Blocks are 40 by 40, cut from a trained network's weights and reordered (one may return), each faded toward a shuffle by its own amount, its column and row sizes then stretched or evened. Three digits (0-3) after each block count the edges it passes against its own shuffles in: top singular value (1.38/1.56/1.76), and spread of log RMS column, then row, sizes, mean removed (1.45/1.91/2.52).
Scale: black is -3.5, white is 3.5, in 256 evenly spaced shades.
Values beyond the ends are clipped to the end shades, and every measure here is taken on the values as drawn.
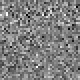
0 0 1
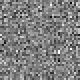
1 1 0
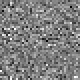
0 0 2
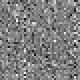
0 3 0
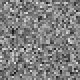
1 0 0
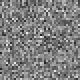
2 0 0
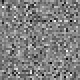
0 1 1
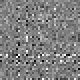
2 2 2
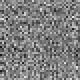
3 1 0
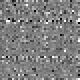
1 1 3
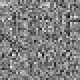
3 1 1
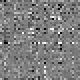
1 2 2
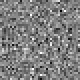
1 1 1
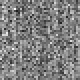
1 0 0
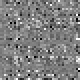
0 2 3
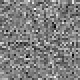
1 1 1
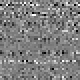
2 0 3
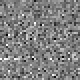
0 0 2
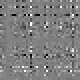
2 2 3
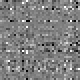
0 1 3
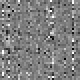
0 3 0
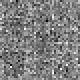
0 0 0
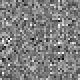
1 1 1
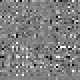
0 1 3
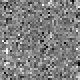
0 2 0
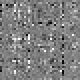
2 2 2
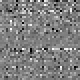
2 1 3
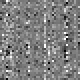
0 3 0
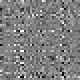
3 2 3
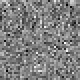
0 1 0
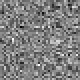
3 2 1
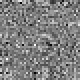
2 0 2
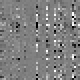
2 3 2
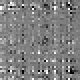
3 3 3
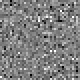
0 2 0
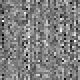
2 2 0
